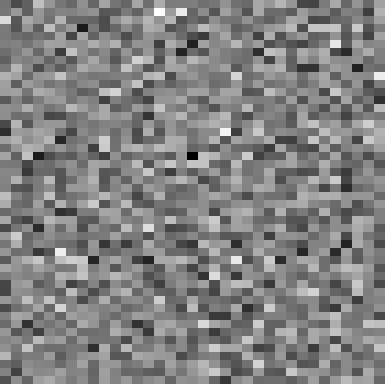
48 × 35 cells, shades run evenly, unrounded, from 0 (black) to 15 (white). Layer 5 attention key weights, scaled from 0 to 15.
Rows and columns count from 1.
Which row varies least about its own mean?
11
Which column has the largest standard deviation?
31
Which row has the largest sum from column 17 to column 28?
21
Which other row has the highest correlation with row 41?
16
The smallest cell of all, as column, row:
18, 20
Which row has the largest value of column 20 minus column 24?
44
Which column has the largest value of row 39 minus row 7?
6
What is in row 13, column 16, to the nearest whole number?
9
